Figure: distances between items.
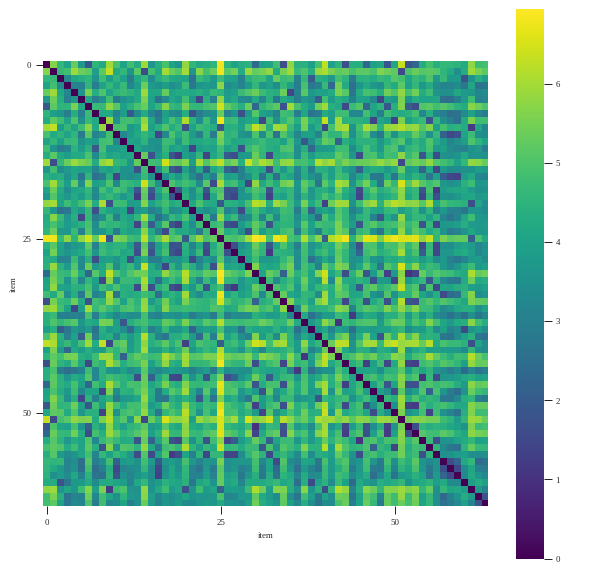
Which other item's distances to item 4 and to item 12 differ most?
35
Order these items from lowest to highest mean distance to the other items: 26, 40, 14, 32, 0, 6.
26, 32, 0, 6, 40, 14
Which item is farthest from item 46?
25
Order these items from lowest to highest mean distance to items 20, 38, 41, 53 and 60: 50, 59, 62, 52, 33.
52, 59, 62, 50, 33
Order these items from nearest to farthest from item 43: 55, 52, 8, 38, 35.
52, 38, 8, 55, 35
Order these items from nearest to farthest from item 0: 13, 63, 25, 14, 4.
13, 63, 4, 14, 25
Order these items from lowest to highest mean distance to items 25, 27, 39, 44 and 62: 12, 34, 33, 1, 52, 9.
9, 12, 33, 52, 34, 1
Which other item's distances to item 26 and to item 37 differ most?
42
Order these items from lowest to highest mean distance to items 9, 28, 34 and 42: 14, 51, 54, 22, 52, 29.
52, 22, 54, 29, 14, 51
